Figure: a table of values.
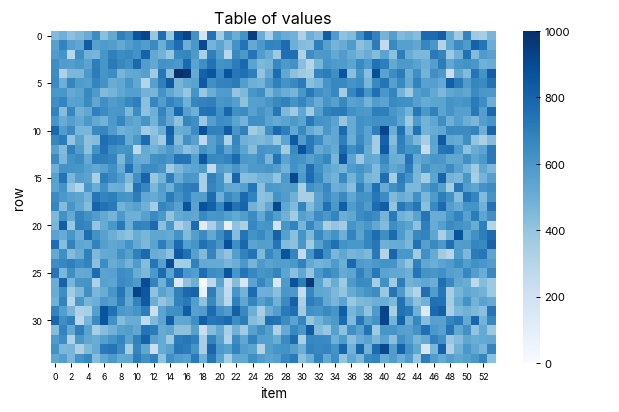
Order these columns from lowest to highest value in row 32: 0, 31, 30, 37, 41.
30, 41, 37, 0, 31
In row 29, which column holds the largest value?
40
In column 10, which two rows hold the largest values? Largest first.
27, 0
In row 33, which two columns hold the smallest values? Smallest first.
45, 12
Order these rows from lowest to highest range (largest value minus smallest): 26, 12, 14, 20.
14, 12, 20, 26
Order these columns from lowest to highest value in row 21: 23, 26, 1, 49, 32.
1, 26, 32, 23, 49
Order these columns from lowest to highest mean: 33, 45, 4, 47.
45, 4, 33, 47
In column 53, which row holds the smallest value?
20
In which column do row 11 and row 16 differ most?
39
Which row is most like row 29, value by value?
33
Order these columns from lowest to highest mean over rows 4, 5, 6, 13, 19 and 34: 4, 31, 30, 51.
31, 30, 4, 51
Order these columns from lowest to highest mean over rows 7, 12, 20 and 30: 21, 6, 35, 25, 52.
21, 25, 52, 35, 6
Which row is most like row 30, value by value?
10
